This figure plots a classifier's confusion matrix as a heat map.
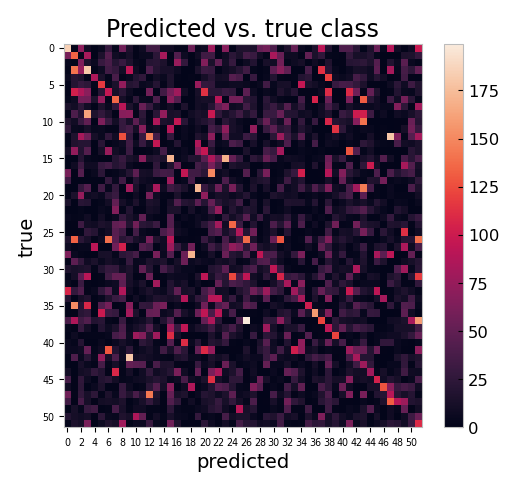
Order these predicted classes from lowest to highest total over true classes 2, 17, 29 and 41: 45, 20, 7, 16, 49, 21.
7, 49, 16, 45, 20, 21
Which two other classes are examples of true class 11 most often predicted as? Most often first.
39, 15
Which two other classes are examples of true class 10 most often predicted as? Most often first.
43, 38
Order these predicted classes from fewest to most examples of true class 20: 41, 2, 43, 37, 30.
37, 30, 41, 43, 2
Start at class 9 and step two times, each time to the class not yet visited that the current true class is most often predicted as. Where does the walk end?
1
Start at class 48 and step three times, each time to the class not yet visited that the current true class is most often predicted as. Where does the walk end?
8
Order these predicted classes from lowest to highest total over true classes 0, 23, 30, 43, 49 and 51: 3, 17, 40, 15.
17, 40, 3, 15
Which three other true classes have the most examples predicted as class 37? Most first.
3, 0, 50
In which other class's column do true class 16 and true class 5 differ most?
44
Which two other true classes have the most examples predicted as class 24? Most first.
31, 27
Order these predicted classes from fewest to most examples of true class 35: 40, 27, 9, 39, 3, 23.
39, 40, 27, 23, 9, 3
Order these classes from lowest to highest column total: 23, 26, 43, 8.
26, 23, 43, 8
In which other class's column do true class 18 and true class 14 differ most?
41
